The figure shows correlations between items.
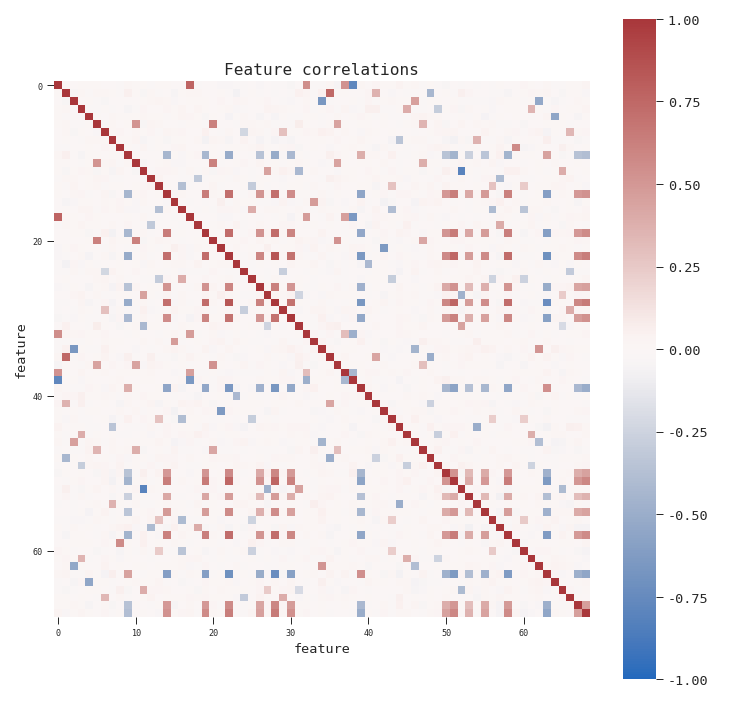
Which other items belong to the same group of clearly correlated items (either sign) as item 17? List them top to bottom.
0, 32, 37, 38
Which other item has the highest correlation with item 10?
20
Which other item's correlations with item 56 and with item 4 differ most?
64
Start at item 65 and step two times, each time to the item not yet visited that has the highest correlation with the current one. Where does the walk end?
27
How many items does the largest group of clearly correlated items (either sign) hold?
16
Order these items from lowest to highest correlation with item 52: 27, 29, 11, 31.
11, 27, 29, 31
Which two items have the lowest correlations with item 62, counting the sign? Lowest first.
2, 46
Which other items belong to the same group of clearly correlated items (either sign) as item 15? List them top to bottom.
33
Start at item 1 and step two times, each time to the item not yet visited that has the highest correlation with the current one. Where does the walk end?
41
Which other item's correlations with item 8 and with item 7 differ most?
59
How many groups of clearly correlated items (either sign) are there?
16
